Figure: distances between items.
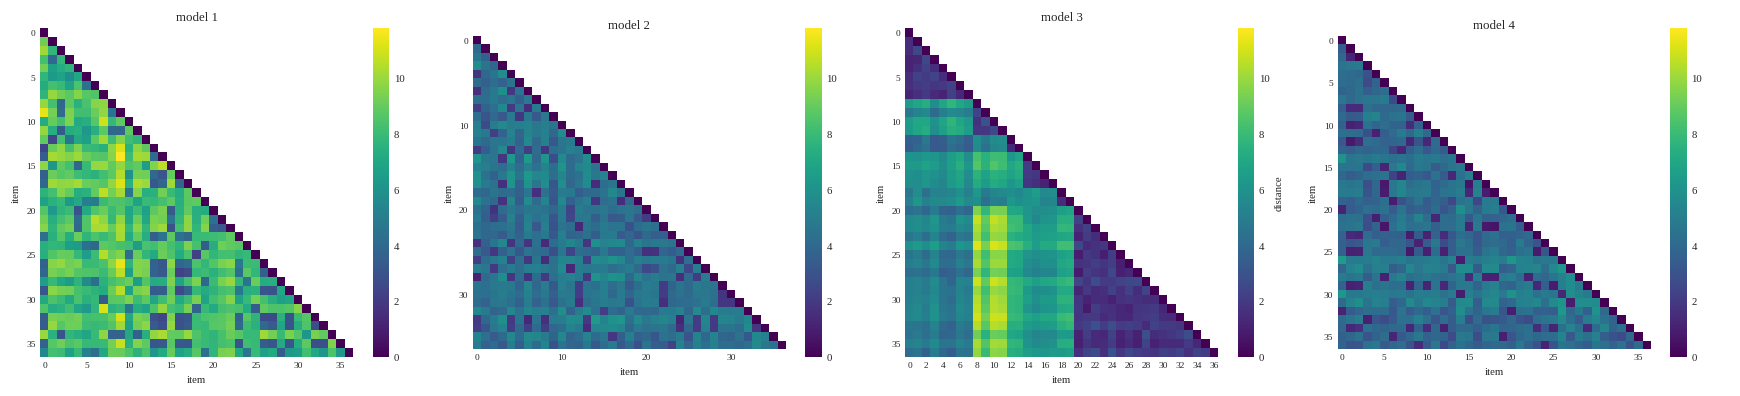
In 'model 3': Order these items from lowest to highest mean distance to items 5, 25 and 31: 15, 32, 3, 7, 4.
32, 4, 7, 3, 15
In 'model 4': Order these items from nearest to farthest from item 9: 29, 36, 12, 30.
36, 12, 29, 30
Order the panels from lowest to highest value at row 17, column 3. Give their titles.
model 2, model 4, model 3, model 1
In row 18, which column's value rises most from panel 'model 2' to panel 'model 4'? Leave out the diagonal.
7
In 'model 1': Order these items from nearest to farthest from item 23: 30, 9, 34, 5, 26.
26, 30, 5, 34, 9
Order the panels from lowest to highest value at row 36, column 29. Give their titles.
model 3, model 4, model 2, model 1
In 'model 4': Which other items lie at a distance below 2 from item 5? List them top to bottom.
15, 17, 18, 22, 28
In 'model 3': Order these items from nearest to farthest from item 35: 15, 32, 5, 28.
32, 28, 5, 15
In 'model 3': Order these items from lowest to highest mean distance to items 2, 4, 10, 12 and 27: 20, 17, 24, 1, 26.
1, 20, 26, 17, 24
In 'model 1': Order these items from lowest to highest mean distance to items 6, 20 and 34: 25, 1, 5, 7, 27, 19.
5, 19, 1, 25, 27, 7
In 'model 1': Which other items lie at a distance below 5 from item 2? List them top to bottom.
8, 9, 11, 34
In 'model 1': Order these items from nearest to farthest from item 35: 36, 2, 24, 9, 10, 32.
32, 36, 10, 24, 2, 9
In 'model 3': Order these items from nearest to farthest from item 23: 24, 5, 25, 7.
25, 24, 5, 7
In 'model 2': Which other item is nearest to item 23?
36
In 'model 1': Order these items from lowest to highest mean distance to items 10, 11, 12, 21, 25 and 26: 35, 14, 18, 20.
18, 20, 35, 14
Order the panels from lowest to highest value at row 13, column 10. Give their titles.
model 4, model 2, model 3, model 1
